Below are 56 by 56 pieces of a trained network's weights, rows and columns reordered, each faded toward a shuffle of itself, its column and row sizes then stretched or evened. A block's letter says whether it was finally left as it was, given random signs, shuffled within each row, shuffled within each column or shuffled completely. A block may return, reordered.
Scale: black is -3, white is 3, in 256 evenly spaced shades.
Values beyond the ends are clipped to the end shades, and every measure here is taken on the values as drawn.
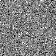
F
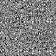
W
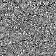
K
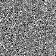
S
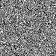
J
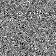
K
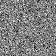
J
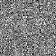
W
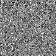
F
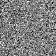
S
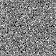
K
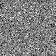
J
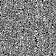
S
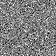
J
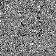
F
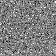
K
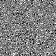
K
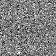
S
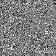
F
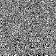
F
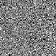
W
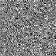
W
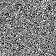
J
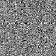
W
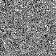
F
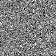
S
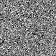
J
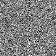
S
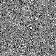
S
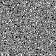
K
